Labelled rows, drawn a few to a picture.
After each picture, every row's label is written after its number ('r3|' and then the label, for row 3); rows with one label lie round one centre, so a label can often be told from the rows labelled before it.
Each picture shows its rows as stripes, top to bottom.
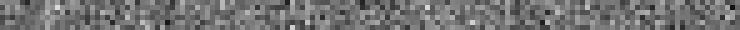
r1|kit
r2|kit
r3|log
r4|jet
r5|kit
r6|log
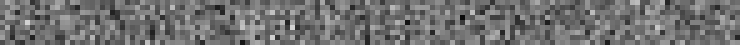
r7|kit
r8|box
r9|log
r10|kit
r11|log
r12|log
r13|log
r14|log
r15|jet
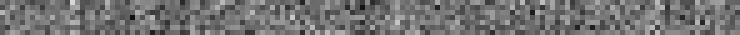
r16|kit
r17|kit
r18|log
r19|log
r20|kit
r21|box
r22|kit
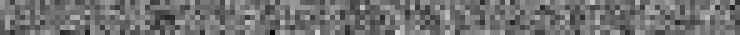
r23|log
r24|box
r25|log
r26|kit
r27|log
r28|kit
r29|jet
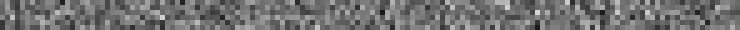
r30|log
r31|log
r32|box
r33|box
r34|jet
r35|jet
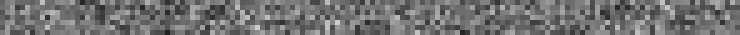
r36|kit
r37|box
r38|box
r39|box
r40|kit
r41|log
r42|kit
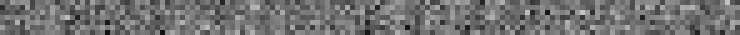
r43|log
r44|box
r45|jet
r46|log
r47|jet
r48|log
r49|jet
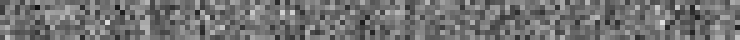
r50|jet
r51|kit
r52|log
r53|log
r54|kit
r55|kit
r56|kit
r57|kit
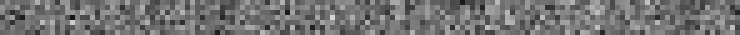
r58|log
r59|log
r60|log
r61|jet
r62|kit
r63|log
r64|box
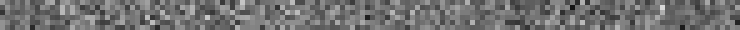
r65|log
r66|kit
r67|box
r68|log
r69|box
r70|log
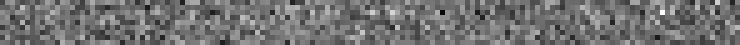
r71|kit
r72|box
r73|box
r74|log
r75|log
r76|jet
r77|box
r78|jet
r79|log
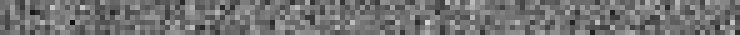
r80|kit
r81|box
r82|kit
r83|box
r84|jet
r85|box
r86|jet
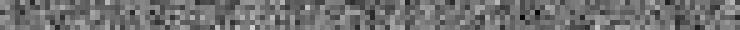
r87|log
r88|kit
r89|jet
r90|log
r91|log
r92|log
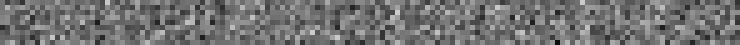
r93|box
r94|log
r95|jet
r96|log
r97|log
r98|jet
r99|box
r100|box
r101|kit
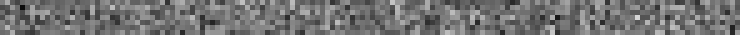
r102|log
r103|jet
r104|jet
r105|kit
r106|box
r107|kit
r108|kit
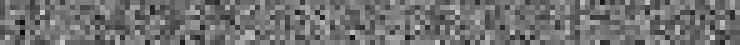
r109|box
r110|jet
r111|kit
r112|box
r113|kit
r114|kit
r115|jet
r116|log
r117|box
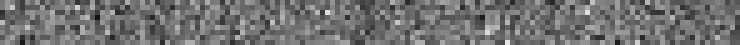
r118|log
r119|kit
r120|jet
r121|log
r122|log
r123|log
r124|log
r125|kit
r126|kit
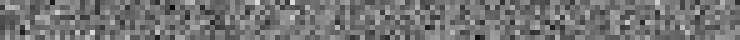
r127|log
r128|kit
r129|box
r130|jet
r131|log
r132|box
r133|jet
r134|log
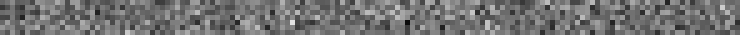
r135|kit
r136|jet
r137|box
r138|jet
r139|log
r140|log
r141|jet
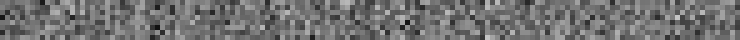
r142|log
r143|log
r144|box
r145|jet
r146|log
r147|log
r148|jet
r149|log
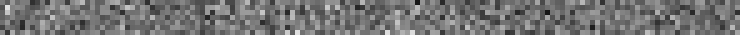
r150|box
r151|kit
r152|log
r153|box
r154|jet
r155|jet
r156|box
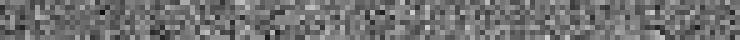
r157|log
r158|jet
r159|box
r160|jet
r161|kit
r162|jet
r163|log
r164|kit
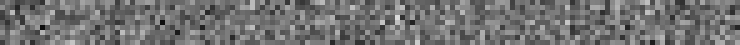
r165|log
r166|log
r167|box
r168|jet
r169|jet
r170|log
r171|kit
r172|kit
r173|kit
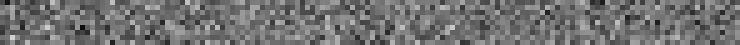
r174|box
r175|kit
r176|log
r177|box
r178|jet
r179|jet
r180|jet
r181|box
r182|kit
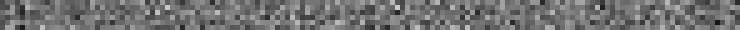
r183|box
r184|jet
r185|kit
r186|log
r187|box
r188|kit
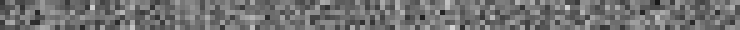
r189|jet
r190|jet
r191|box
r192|log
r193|kit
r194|jet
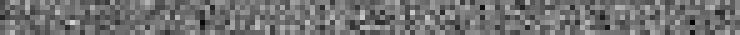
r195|kit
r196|log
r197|box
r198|jet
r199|kit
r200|box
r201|kit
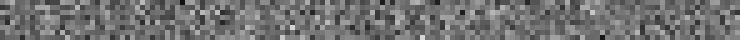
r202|kit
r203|jet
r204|log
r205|jet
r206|jet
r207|log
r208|kit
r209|jet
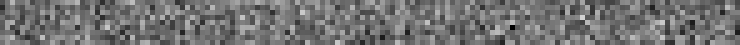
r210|box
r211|jet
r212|jet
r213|box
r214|kit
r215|log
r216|log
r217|kit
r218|kit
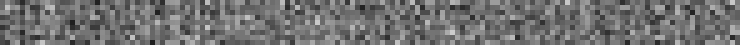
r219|jet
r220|kit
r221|kit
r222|jet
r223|jet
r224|jet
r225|jet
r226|kit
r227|jet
